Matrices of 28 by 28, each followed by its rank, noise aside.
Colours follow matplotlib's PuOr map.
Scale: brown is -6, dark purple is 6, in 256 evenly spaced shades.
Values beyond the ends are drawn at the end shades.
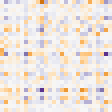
two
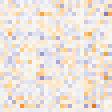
four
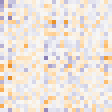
four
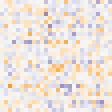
four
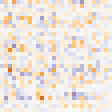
three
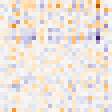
two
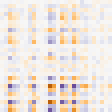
one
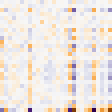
one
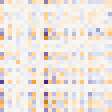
one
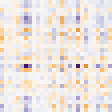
two
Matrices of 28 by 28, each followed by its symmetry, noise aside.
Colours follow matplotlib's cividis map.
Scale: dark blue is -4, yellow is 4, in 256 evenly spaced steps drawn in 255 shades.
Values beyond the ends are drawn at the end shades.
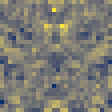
mirrored left to right.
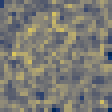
symmetric.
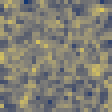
no symmetry.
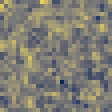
symmetric.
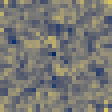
same after a half turn.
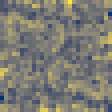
same after a half turn.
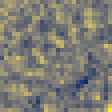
symmetric.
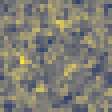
symmetric.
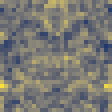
mirrored left to right.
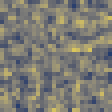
antisymmetric.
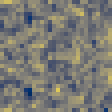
mirrored top to bottom.
